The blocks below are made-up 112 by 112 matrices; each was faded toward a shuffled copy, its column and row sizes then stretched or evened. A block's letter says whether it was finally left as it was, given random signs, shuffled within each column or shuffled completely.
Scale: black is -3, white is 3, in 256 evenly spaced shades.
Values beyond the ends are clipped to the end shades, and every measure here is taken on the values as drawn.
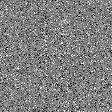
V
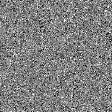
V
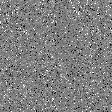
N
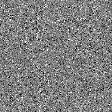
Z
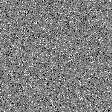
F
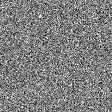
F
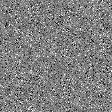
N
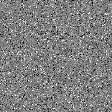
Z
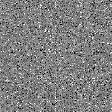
Z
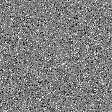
F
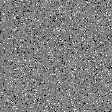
V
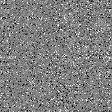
Z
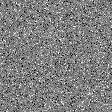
F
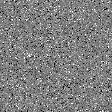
V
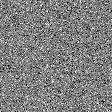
F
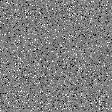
V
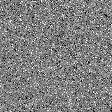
F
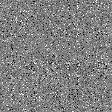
V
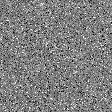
F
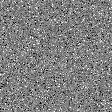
F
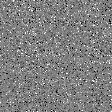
V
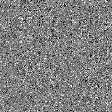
Z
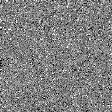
V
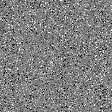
N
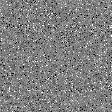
V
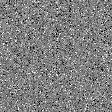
N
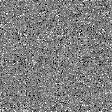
Z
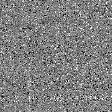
V
